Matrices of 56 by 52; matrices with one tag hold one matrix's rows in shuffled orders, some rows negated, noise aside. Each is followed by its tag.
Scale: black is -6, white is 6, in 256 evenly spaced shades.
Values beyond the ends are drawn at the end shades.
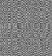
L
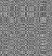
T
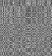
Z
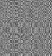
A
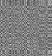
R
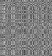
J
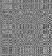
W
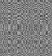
L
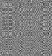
W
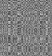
L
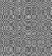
Z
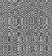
L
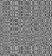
A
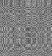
Z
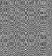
T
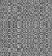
L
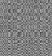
L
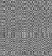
J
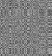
R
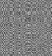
Z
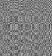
A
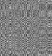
R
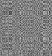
W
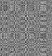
T
